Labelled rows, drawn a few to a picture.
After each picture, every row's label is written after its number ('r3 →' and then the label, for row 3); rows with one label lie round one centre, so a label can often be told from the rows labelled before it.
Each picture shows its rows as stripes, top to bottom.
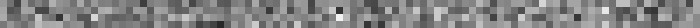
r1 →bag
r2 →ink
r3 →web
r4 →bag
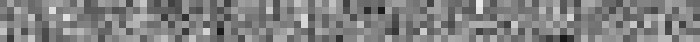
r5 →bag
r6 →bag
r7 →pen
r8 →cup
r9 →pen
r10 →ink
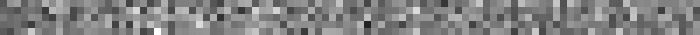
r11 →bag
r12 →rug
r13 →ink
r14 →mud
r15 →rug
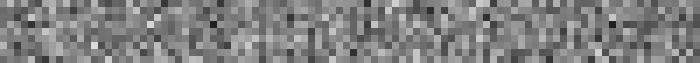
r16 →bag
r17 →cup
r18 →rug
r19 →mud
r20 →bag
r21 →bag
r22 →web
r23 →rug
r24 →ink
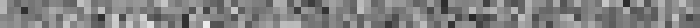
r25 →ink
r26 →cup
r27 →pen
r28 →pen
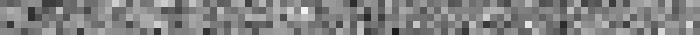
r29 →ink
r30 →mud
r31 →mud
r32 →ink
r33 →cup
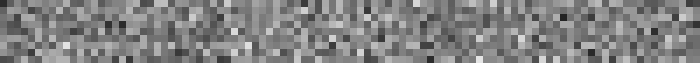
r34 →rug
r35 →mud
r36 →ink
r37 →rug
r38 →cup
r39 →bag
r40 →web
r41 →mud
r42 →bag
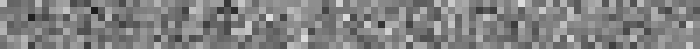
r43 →web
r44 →pen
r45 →mud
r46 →web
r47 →web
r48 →bag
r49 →mud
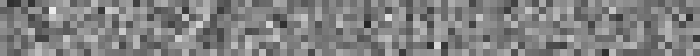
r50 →web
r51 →pen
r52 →bag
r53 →mud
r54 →ink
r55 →rug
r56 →cup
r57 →web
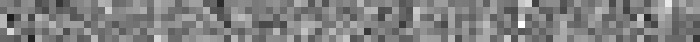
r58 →ink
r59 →ink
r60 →web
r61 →web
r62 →mud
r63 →web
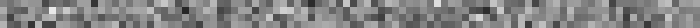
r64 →ink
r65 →pen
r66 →bag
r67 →web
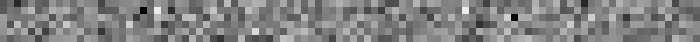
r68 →rug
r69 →rug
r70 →web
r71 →pen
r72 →mud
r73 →pen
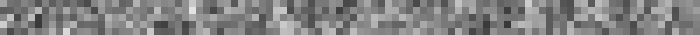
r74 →ink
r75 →ink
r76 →ink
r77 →pen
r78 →pen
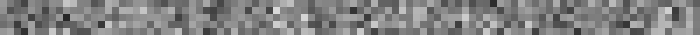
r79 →pen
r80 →ink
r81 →mud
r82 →ink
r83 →cup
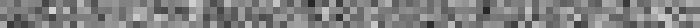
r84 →ink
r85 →pen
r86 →ink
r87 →web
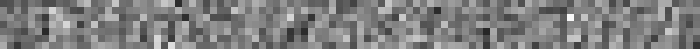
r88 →ink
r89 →cup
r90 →pen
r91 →rug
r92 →rug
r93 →rug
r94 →web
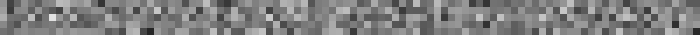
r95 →pen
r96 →web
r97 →bag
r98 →ink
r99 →rug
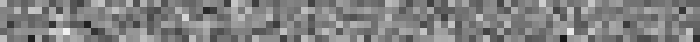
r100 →web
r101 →cup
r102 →bag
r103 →web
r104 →pen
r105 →mud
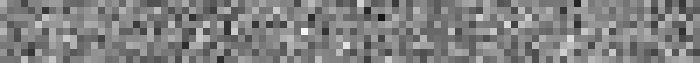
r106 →cup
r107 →mud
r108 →bag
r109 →web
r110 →cup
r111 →pen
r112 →mud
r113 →web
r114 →bag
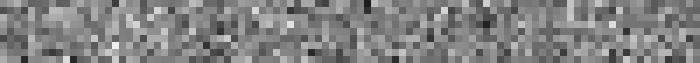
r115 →mud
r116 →rug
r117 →pen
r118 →pen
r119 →ink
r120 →rug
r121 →cup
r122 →ink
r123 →cup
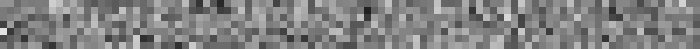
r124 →bag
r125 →bag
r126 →mud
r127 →rug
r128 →web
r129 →rug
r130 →ink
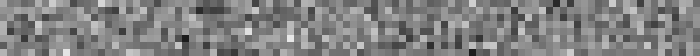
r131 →cup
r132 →bag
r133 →ink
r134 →web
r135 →web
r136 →pen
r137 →cup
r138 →pen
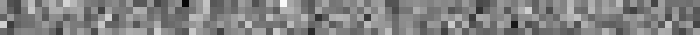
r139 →pen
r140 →pen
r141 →mud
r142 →web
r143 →ink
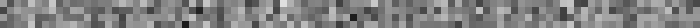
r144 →pen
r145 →bag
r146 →ink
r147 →pen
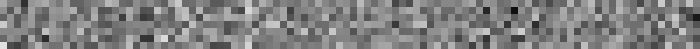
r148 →cup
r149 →rug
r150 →rug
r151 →pen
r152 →bag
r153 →rug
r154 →web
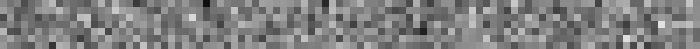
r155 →cup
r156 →cup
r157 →ink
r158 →ink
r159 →web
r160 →cup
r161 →web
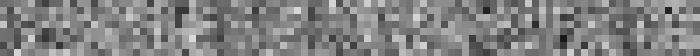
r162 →ink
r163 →pen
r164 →ink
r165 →web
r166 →ink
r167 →ink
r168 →ink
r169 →pen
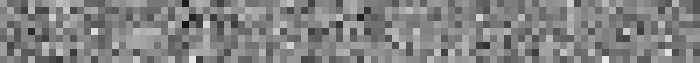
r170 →pen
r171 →rug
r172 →bag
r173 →pen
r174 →mud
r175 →ink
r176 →pen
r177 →web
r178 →ink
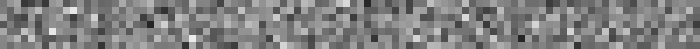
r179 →mud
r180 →pen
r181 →rug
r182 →rug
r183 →bag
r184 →ink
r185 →pen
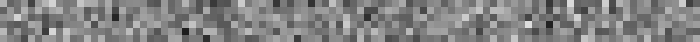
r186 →bag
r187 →bag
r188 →mud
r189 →ink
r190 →pen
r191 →cup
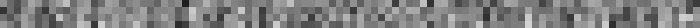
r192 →pen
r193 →ink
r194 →ink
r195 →ink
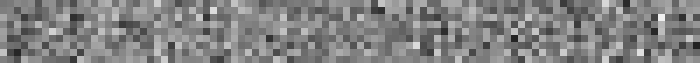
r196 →ink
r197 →ink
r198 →cup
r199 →web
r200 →cup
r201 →web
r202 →rug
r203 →web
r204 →ink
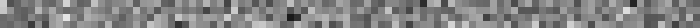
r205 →web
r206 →cup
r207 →rug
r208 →mud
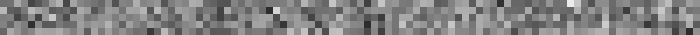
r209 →mud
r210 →ink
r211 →bag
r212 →mud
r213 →bag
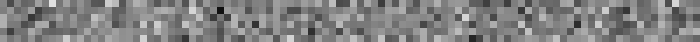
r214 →pen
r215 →ink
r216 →mud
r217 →web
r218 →ink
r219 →pen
